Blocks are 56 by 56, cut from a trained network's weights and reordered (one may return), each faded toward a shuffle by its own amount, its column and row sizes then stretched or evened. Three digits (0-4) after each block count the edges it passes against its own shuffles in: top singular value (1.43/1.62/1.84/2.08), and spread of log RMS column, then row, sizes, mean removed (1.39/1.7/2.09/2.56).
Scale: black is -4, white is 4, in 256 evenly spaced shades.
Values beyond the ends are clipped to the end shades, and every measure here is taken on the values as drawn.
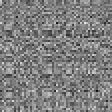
4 0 3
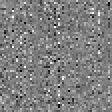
0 4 0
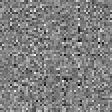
3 3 2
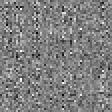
1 4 1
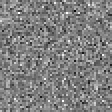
0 0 0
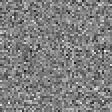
2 1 0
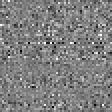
0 1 4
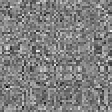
4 3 1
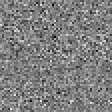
0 0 2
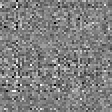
3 2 3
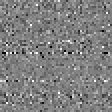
3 1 3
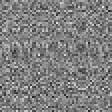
4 0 2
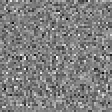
2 0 3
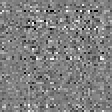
2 2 4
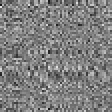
4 2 2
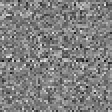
3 1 3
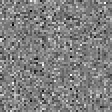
0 3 1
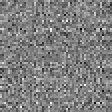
4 2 3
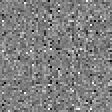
1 3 1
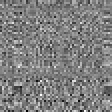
4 2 4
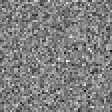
1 0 0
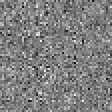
2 2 1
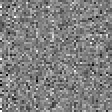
0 3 0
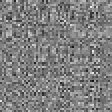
4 3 1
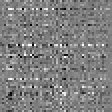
4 4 4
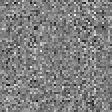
3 3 1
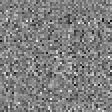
1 1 2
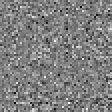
2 1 2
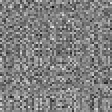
4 3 2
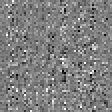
0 4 0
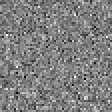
0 0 1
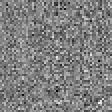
3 2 0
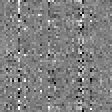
4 4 2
